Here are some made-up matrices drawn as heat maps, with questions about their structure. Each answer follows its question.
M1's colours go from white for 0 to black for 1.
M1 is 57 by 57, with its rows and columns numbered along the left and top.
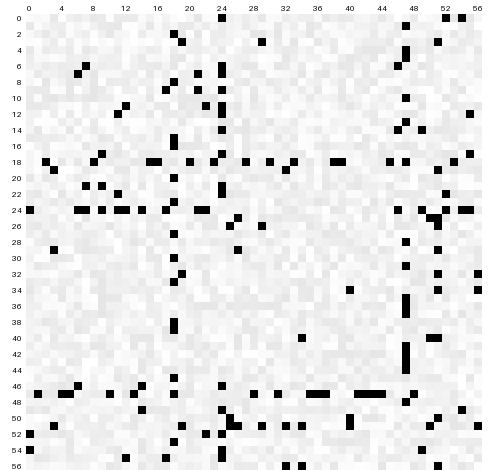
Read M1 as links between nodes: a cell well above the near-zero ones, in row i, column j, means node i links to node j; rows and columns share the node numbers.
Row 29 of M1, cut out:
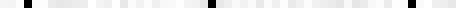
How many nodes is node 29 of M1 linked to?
3
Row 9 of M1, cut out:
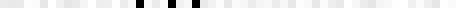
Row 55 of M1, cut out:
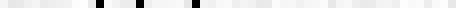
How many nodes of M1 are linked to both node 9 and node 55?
2
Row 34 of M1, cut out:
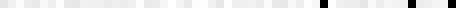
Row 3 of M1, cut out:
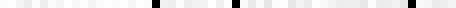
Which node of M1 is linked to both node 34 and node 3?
node 51
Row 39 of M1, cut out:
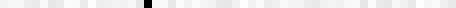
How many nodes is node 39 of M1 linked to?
1
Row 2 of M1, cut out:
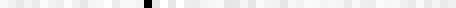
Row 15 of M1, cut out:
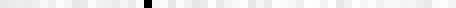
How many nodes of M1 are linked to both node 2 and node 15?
1
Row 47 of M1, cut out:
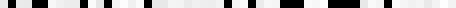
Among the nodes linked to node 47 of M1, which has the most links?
node 18
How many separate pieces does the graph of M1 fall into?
3
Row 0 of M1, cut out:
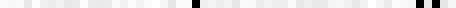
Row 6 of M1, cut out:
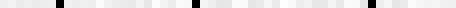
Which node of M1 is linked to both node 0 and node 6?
node 24
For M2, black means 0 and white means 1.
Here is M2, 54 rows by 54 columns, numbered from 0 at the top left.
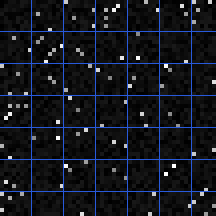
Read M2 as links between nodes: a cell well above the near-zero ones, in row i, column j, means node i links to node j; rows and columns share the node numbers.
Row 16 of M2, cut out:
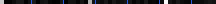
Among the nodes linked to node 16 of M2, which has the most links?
node 0
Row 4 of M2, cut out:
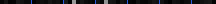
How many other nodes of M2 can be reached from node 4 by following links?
12
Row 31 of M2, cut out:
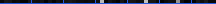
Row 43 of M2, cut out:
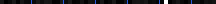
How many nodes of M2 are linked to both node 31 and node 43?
0
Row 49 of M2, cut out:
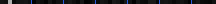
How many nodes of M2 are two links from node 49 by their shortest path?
4
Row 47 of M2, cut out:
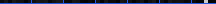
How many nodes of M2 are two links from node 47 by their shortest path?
1
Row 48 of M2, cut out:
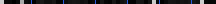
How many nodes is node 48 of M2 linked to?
4
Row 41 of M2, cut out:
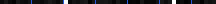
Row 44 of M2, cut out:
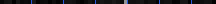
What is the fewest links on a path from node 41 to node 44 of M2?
5
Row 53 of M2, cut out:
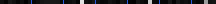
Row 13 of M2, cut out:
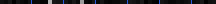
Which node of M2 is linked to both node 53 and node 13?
node 20
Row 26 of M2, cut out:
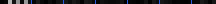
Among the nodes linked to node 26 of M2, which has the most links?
node 2
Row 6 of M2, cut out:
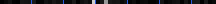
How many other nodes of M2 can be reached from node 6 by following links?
12
